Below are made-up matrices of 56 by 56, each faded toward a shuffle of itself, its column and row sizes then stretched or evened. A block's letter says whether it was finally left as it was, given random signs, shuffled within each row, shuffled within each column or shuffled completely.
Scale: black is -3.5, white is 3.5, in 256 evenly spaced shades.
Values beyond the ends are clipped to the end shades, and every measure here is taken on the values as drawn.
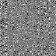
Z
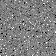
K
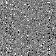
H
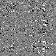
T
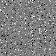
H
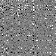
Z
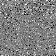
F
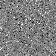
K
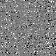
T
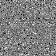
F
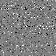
F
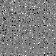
T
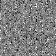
H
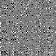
Z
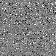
F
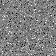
K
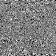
F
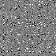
Z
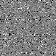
F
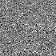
F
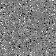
H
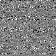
F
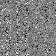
H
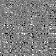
Z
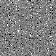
H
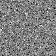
K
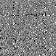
T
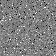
K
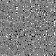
Z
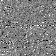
F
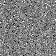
K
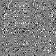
Z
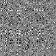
Z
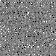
F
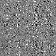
Z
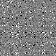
T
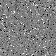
K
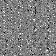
H
